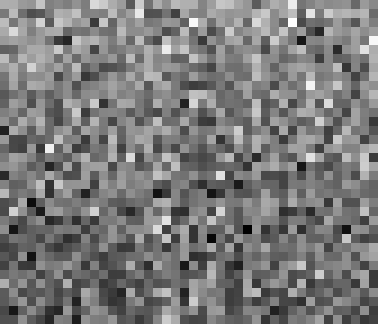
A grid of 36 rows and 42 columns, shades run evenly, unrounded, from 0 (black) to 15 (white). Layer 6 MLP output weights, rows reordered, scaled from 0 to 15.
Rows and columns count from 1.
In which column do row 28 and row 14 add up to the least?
7
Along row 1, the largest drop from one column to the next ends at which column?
34
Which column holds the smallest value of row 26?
28
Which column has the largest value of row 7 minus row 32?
29
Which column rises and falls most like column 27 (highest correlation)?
16
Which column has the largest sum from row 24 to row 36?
19
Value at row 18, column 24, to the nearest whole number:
5
